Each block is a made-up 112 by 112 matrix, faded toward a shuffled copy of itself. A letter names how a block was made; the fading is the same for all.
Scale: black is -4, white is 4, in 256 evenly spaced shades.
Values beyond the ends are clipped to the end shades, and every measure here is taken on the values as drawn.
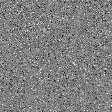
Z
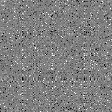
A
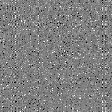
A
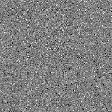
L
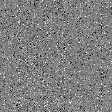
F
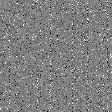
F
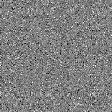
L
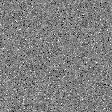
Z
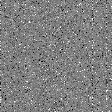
F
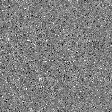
Z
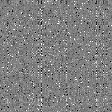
A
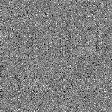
L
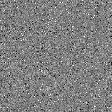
L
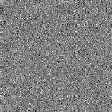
L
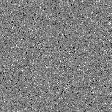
Z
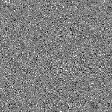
L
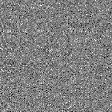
L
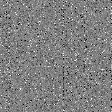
F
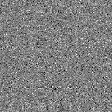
L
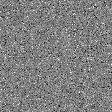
Z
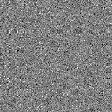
L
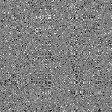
A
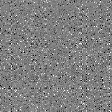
A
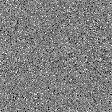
Z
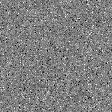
Z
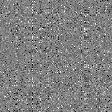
A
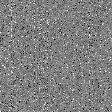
F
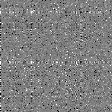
A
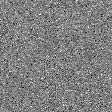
Z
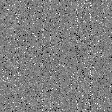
F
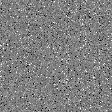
F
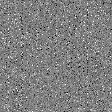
F
